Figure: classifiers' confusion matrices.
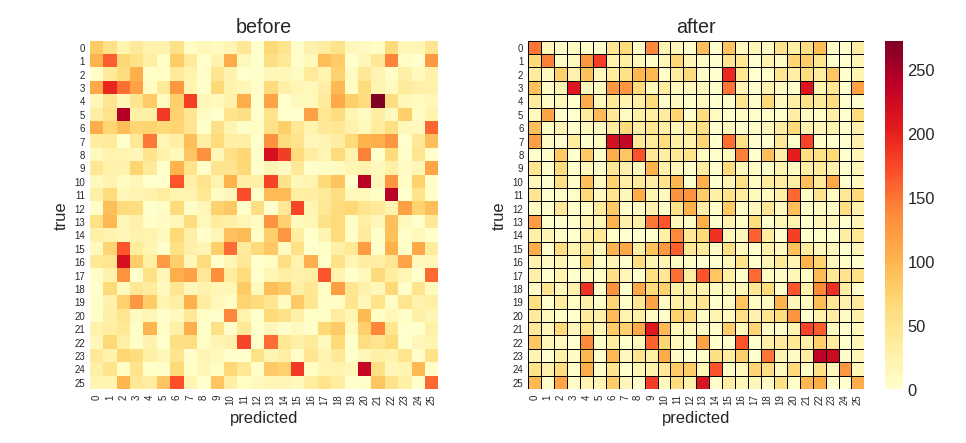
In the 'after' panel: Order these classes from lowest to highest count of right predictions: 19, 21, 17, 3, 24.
19, 24, 17, 21, 3
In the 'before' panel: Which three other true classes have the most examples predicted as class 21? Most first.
4, 7, 25
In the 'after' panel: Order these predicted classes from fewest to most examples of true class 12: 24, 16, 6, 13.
16, 13, 24, 6
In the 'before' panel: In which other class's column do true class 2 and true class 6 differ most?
25
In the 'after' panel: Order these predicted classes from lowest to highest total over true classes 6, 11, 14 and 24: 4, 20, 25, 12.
25, 4, 12, 20
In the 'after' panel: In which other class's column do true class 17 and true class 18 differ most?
4
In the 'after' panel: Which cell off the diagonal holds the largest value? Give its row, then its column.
23, 22
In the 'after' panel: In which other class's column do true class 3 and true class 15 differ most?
21
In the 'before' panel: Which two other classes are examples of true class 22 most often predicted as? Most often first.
11, 13
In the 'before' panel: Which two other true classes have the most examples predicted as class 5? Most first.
16, 25
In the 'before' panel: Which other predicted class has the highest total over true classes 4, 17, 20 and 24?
21
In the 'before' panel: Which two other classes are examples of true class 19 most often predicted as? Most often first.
3, 7
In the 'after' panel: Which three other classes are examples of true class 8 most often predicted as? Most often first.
20, 16, 6
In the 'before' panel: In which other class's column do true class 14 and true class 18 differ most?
10
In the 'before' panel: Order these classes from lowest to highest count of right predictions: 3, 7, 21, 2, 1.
2, 7, 3, 21, 1
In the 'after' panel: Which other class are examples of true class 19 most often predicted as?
9
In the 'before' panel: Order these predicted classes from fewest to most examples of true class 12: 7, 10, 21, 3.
7, 21, 3, 10
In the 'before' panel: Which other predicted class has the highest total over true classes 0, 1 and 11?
22
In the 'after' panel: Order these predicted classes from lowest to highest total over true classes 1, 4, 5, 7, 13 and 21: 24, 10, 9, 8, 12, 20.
24, 12, 20, 8, 10, 9
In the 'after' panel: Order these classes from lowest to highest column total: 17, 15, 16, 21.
17, 16, 15, 21
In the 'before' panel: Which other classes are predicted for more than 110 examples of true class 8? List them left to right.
13, 14, 20
